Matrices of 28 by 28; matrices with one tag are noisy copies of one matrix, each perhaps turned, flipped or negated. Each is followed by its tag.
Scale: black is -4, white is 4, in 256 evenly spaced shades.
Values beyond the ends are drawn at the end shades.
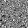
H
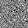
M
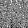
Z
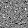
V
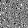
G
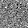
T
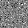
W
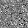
W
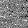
Z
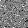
G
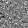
V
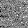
Z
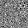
W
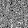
Z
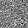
W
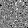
H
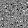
V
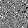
H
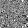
H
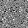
M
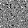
T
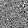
W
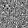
W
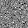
W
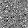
T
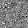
W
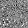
W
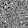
W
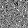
V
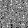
Z
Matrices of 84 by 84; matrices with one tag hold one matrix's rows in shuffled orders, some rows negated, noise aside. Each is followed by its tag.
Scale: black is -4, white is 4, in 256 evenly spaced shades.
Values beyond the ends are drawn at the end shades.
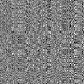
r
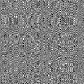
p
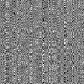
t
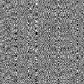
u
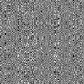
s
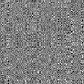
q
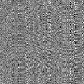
r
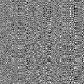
r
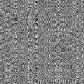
u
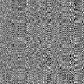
r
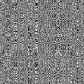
u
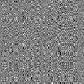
p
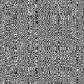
u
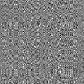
p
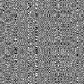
u
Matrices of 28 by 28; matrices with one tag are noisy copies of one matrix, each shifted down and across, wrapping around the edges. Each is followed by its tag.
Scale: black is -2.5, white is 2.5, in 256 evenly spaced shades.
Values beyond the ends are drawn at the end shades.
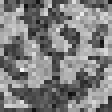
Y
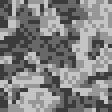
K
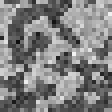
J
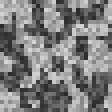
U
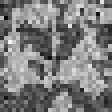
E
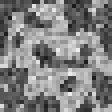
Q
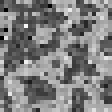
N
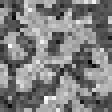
Y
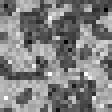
Q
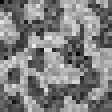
U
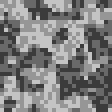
Q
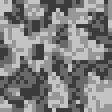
U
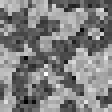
J
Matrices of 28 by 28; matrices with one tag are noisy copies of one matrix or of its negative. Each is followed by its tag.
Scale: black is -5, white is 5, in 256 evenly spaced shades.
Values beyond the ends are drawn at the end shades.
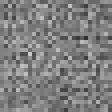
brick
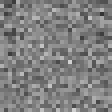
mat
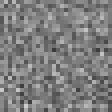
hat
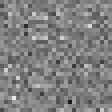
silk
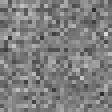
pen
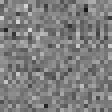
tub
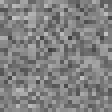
pen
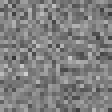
brick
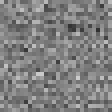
tub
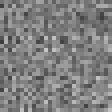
hat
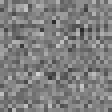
tub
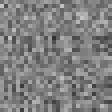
hat
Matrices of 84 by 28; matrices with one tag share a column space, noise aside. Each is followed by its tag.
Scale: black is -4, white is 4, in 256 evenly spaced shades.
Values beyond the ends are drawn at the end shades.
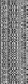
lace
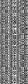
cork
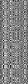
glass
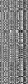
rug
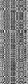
rug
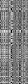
rug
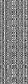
glass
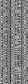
cork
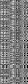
glass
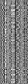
lace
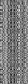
lace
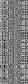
glass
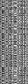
cork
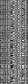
glass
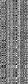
glass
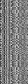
cork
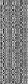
lace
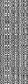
cork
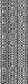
cork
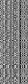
glass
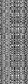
cork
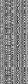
cork
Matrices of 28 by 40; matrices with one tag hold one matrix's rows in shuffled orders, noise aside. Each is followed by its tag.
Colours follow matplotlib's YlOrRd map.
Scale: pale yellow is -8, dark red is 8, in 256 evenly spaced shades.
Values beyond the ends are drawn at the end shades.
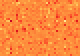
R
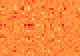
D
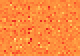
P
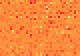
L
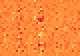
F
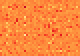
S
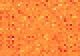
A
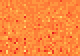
S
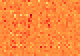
P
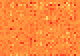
L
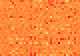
L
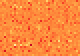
P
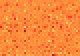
S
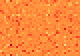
R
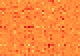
D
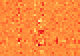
F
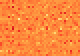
A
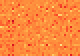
A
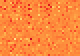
P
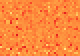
R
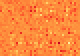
L
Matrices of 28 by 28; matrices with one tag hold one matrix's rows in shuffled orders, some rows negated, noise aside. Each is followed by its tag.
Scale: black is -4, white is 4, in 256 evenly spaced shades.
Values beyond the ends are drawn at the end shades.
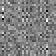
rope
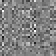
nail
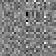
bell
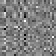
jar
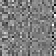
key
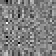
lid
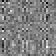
rope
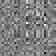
bell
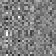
lid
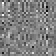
rope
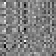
jar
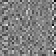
key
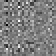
lid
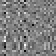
jar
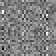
rope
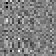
lid
